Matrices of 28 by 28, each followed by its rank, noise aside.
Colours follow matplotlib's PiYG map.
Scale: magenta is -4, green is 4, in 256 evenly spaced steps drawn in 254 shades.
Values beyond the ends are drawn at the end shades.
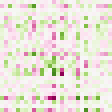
three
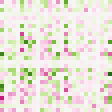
three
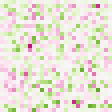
eight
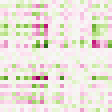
two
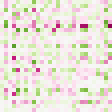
three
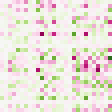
four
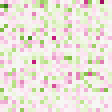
six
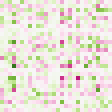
four
